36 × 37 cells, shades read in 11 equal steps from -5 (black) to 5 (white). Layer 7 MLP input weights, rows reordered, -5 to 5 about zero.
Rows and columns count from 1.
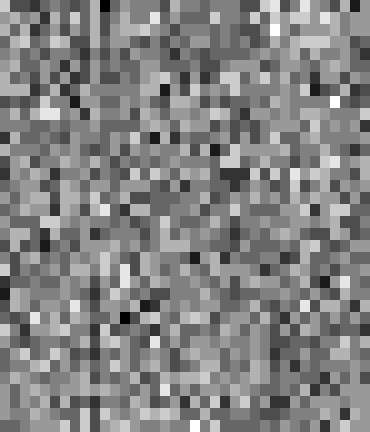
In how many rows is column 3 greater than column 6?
13
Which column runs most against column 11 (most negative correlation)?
28
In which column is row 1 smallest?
11
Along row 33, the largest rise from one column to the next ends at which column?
17
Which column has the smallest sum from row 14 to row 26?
1
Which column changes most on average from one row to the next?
16
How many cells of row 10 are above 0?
21
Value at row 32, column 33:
-3
